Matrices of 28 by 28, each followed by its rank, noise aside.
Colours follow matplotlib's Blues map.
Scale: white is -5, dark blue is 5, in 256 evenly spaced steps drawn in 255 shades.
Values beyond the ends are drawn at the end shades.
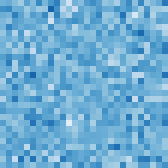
seven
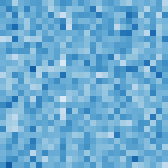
six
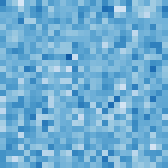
five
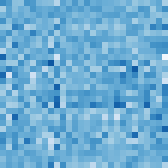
five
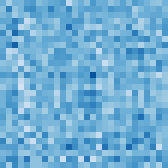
eight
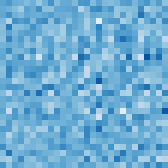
five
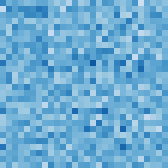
seven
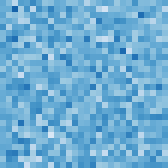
eight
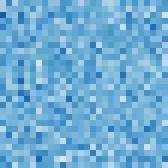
seven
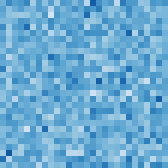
five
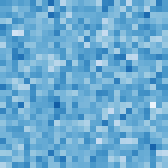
eight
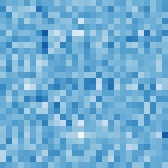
five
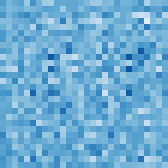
six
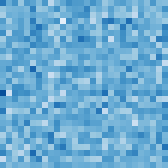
eight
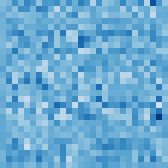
six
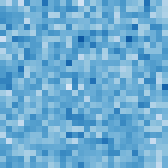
eight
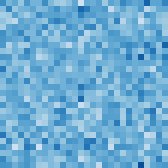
six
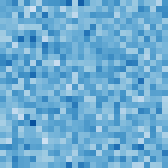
eight
